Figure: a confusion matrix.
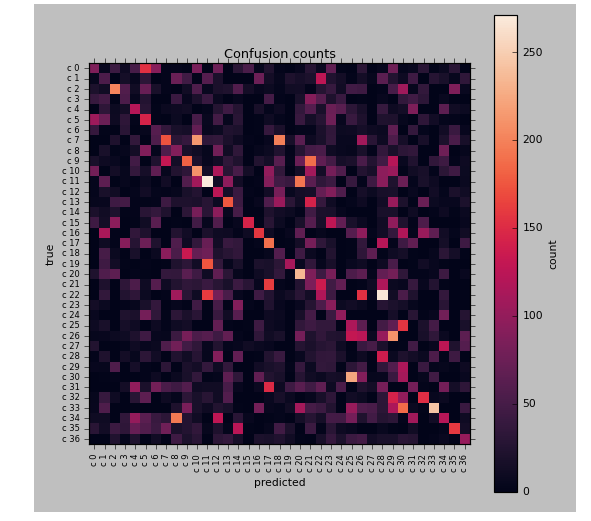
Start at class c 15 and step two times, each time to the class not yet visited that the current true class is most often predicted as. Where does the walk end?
c 14
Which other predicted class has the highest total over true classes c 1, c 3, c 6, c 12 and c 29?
c 22
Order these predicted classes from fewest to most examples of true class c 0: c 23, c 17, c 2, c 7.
c 7, c 17, c 2, c 23
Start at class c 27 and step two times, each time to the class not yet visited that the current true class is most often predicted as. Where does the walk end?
c 8
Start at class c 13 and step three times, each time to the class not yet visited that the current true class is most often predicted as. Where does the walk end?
c 28
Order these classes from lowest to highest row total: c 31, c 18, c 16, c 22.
c 18, c 16, c 31, c 22
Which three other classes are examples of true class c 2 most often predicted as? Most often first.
c 30, c 35, c 5
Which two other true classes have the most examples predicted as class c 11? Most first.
c 19, c 22
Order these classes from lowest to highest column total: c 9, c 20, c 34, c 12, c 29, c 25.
c 34, c 25, c 9, c 20, c 12, c 29
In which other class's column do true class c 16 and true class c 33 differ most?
c 32
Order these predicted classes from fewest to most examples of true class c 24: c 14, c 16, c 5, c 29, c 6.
c 16, c 29, c 6, c 14, c 5
